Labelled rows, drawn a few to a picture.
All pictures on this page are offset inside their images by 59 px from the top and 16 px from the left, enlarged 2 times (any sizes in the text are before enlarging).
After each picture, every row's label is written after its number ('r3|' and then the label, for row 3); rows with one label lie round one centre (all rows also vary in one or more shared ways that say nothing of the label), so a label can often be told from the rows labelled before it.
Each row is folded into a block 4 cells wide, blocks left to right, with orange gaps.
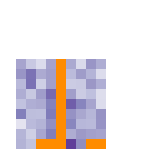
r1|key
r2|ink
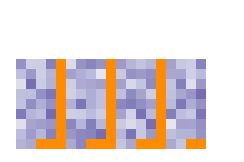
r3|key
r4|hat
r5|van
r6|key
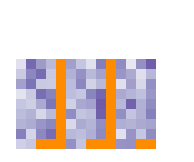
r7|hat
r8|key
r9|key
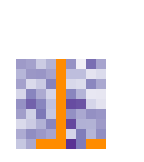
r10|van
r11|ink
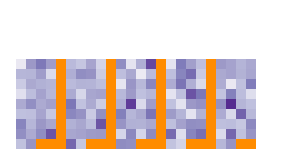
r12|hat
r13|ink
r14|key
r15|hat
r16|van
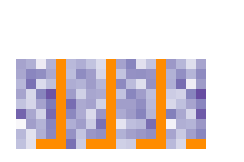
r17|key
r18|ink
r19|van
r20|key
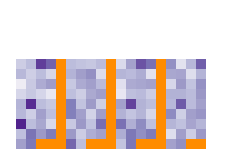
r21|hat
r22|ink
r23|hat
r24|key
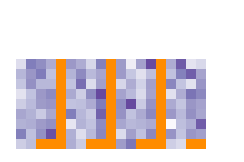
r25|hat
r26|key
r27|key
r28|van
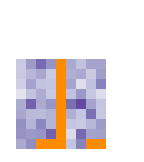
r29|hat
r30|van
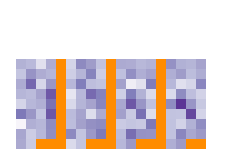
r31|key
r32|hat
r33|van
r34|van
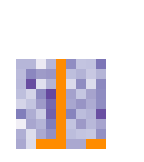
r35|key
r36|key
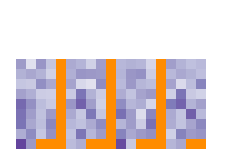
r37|ink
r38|van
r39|ink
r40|van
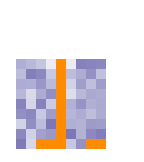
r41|ink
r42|hat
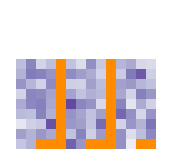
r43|van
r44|ink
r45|ink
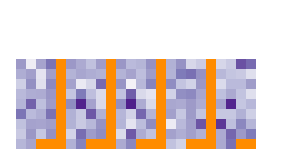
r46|key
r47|van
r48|van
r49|van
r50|hat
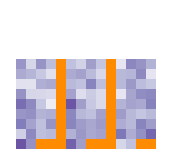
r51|ink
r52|ink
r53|hat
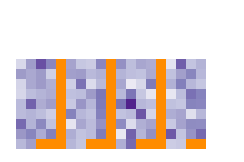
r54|hat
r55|key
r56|van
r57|hat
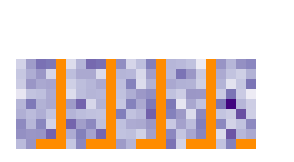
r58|hat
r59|hat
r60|key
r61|ink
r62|van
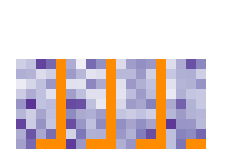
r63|hat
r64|ink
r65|hat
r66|hat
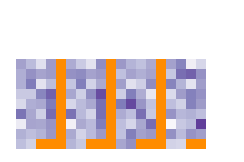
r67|key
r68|key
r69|van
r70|van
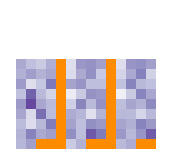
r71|van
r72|hat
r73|hat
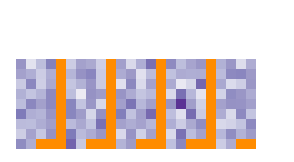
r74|key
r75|ink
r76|key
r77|van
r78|van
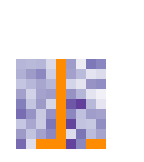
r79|ink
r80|ink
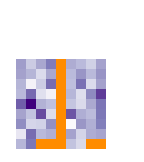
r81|van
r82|key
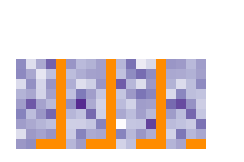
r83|key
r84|van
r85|van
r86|van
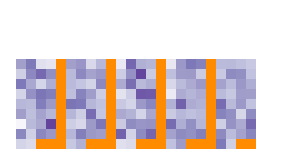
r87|van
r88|van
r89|hat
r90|hat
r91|ink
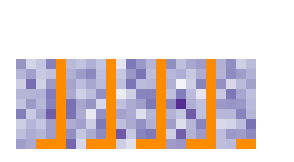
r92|key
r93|ink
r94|hat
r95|van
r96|van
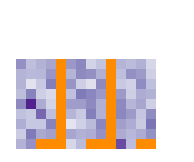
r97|van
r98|van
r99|ink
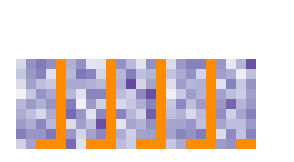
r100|hat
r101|ink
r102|key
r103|hat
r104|key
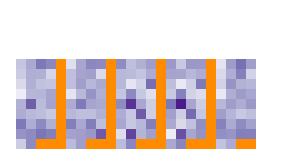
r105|hat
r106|hat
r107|van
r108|van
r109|hat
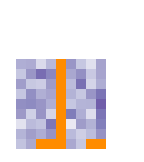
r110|van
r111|key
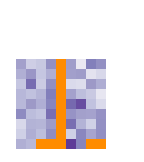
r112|key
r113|ink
